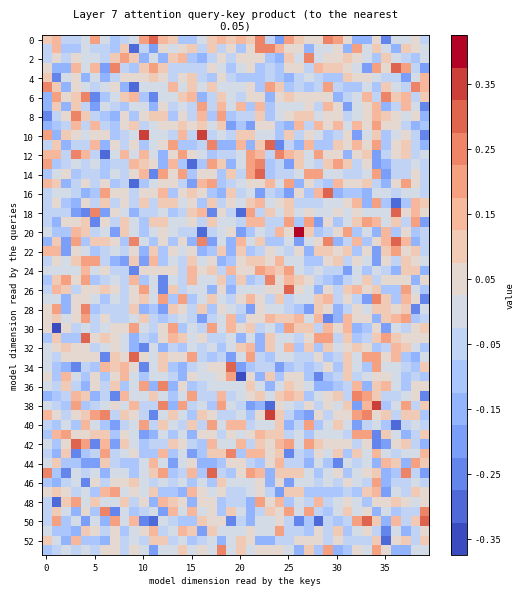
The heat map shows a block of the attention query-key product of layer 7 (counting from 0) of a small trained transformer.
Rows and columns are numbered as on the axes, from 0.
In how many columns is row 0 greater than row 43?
21
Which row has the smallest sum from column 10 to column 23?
50
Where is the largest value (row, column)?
20, 26
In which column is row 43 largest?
19
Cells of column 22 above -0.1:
44
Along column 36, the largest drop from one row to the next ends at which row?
4
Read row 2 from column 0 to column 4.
-0.05 0.05 -0.05 0.05 0
